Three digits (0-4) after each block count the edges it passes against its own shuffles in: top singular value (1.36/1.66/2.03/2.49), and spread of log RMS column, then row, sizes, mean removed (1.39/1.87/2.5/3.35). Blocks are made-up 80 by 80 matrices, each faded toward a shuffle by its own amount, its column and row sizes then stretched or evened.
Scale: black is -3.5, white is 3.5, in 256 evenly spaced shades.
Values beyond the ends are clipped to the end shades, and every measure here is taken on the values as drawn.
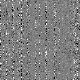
1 4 1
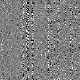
3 4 0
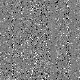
0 3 1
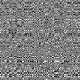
4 0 3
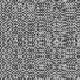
4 0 2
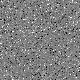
0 0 0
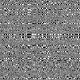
4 1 4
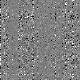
1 4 2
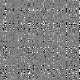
3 4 3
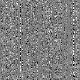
2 4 0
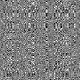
4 3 0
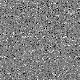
1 0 2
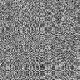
4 0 1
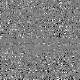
0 2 3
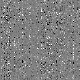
1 3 1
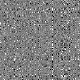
3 3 2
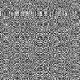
4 2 2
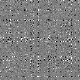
2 3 3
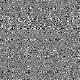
1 2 4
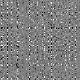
4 4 2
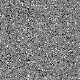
1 2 1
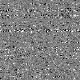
1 0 3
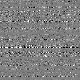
3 0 4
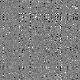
3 3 2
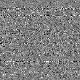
2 0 3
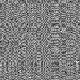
4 0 0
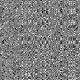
4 2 0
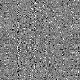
2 2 0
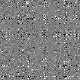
1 3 3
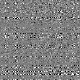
2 2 4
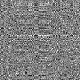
4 0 2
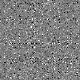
1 2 2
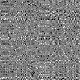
4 0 2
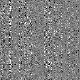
2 4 1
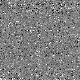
0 1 2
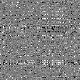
3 2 3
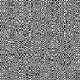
4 3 2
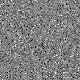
2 0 0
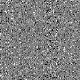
2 2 2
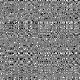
4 0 3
